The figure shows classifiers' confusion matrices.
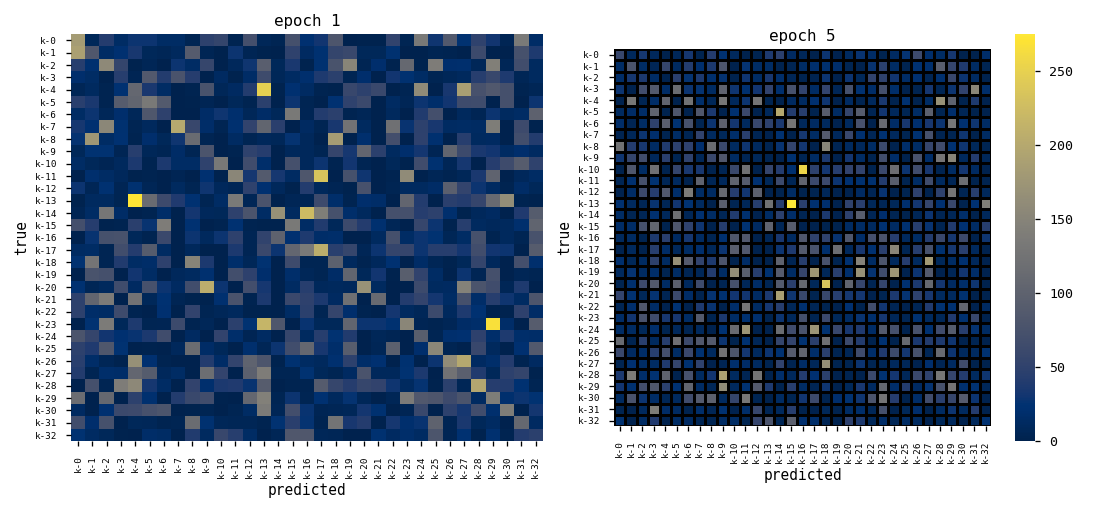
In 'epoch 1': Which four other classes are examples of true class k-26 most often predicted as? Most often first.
k-27, k-4, k-12, k-13
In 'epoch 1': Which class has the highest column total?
k-13
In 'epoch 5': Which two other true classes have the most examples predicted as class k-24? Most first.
k-19, k-17
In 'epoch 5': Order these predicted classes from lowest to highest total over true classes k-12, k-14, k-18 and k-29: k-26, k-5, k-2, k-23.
k-26, k-2, k-23, k-5
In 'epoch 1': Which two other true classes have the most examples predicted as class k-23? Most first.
k-11, k-29
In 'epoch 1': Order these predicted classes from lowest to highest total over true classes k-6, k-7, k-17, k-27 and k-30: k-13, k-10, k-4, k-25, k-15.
k-10, k-25, k-4, k-15, k-13
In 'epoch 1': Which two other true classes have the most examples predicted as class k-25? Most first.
k-2, k-31
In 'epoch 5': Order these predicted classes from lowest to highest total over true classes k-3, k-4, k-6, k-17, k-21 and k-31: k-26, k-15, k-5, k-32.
k-32, k-26, k-5, k-15
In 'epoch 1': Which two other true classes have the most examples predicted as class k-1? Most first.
k-8, k-18
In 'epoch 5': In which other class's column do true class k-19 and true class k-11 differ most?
k-21
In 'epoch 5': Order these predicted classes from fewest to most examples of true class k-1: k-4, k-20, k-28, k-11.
k-20, k-11, k-4, k-28
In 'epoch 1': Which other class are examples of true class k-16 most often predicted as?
k-14
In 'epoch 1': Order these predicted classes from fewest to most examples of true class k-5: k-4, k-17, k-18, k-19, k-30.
k-17, k-18, k-19, k-30, k-4
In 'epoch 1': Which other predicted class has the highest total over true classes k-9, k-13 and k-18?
k-4
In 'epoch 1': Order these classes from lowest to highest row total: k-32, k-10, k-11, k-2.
k-32, k-10, k-11, k-2
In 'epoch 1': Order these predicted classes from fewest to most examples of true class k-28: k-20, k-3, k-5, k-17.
k-5, k-20, k-17, k-3
